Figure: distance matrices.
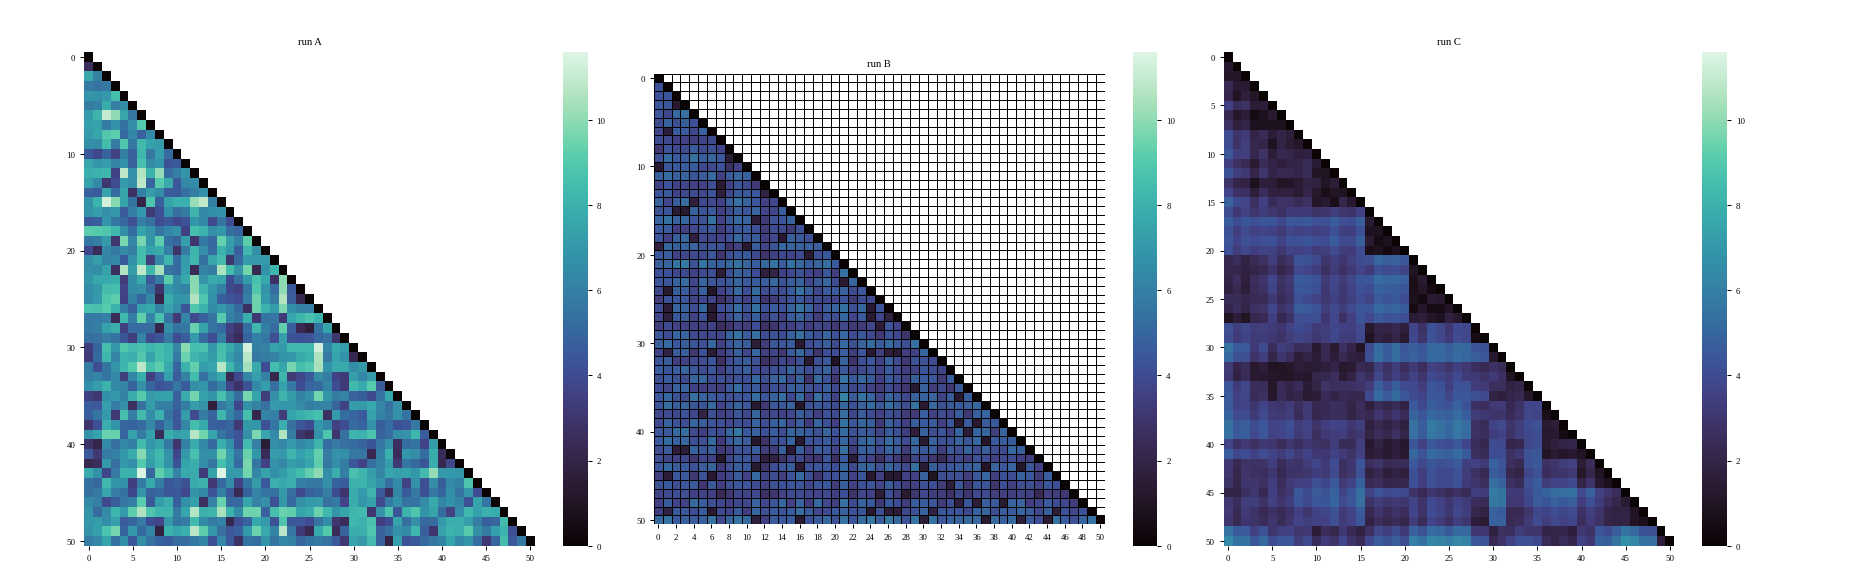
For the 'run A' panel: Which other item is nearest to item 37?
19
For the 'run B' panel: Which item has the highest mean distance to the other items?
21
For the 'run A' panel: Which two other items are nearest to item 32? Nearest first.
41, 47
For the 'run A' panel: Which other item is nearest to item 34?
50
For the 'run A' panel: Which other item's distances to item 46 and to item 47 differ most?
13
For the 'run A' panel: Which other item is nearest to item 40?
20
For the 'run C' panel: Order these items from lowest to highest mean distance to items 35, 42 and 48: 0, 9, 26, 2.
9, 2, 0, 26
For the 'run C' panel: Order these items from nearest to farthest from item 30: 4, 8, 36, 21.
8, 36, 4, 21
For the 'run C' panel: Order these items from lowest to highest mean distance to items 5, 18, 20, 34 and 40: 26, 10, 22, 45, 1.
10, 1, 22, 45, 26
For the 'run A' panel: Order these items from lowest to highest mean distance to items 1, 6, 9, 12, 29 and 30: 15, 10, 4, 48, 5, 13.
10, 5, 48, 15, 13, 4
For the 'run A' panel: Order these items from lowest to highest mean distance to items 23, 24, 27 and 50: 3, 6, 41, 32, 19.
3, 19, 41, 6, 32
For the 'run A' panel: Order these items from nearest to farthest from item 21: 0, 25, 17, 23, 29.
23, 29, 17, 25, 0
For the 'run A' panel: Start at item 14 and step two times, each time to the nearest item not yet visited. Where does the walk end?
5
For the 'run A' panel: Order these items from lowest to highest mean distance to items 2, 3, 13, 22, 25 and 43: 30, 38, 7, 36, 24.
7, 36, 38, 24, 30
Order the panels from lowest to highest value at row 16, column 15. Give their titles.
run C, run B, run A
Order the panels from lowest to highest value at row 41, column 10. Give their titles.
run C, run A, run B
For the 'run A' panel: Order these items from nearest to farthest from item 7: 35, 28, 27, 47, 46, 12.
46, 28, 27, 35, 12, 47
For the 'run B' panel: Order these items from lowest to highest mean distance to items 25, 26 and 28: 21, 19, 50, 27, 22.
27, 22, 19, 21, 50
